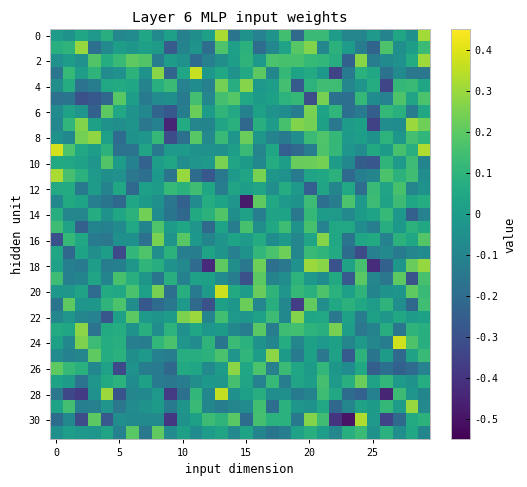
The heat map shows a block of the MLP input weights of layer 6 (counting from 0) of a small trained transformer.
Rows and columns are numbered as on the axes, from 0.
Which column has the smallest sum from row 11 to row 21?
12
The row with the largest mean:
20
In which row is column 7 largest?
14
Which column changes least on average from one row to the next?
6
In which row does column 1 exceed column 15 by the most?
13
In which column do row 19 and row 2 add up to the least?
23
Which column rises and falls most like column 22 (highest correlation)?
4
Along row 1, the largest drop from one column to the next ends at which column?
3
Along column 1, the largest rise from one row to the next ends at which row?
29
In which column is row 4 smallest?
26
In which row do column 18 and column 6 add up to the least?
9
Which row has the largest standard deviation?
30
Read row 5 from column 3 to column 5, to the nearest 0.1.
-0.3 -0.2 0.2
